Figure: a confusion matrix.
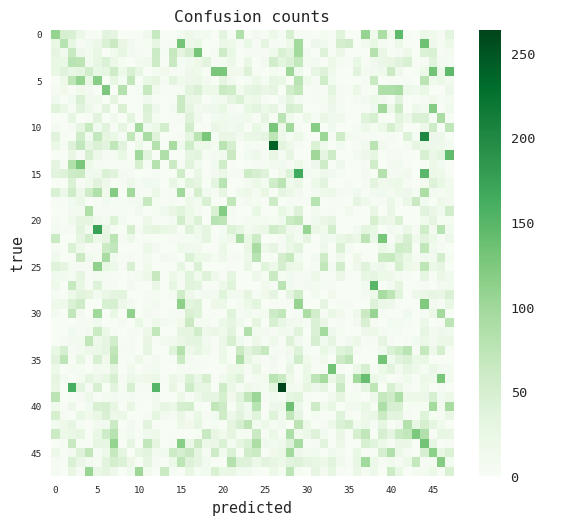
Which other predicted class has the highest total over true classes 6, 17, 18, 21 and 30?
5
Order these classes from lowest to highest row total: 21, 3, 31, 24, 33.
31, 33, 24, 3, 21
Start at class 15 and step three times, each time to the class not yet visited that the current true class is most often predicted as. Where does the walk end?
7
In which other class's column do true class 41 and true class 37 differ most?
46
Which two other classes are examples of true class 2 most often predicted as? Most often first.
17, 29
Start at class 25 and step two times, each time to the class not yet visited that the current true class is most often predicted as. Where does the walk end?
3
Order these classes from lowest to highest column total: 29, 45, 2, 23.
23, 45, 2, 29
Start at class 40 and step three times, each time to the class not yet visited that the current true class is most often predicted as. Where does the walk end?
24
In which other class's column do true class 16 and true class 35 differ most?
39
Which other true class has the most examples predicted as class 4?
47
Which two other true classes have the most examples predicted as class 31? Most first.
10, 13
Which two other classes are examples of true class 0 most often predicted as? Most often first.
41, 37
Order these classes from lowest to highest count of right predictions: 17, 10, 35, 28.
28, 17, 35, 10
